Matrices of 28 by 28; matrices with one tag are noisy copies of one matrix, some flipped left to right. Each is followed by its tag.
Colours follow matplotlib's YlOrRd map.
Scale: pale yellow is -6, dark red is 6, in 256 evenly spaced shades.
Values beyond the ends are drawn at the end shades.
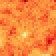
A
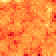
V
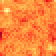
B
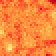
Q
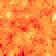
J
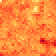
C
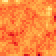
V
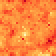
A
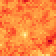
A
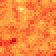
C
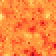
J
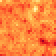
C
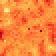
B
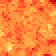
Q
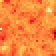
B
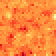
J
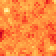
B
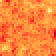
B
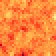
J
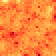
V
